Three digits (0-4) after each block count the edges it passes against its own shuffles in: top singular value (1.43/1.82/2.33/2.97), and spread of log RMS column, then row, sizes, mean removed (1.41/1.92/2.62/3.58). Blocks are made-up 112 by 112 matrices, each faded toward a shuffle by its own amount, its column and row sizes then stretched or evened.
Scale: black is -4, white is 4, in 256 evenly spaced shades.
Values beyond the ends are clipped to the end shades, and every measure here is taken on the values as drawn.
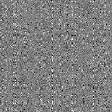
3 3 0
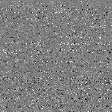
0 1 3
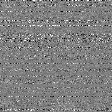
0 0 4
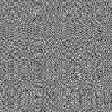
4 0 1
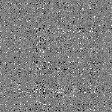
1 3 3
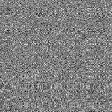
3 0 2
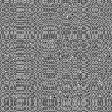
4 0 1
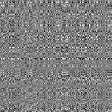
4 3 4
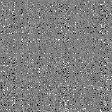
0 3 3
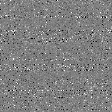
0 1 3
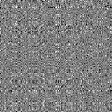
4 2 2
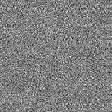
3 0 1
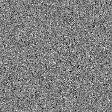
0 1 0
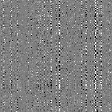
4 4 1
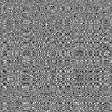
4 1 3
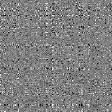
3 3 3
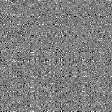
3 1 3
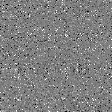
2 1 2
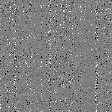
0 3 1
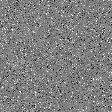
0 1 0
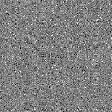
3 1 1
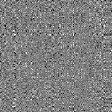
3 3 2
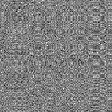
4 1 0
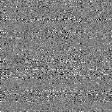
0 2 4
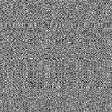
4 2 3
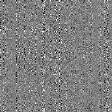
2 4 2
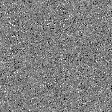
0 1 0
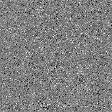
0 1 2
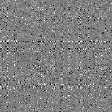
3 2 2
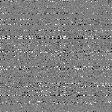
3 1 4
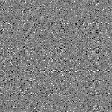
3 1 2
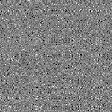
3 1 2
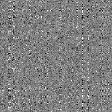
3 3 2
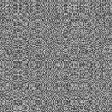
4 1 3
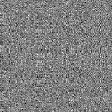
3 2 0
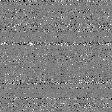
2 1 4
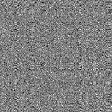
3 1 2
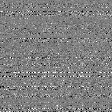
3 0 4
